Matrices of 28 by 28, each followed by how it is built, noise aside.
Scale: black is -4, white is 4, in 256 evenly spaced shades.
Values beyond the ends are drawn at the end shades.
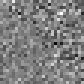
upper triangular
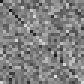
diagonal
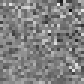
upper triangular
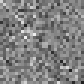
diagonal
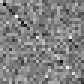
diagonal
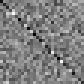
diagonal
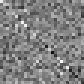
diagonal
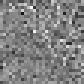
upper triangular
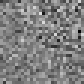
upper triangular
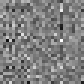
low rank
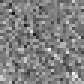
diagonal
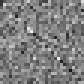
diagonal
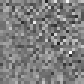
upper triangular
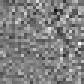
upper triangular
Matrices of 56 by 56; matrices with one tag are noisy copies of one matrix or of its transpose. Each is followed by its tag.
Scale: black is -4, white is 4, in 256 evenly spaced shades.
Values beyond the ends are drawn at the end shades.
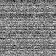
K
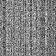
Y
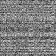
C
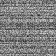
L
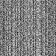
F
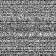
C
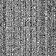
Y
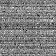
L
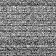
Y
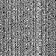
F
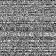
C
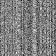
C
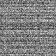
L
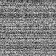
K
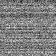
K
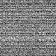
F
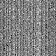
F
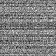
L
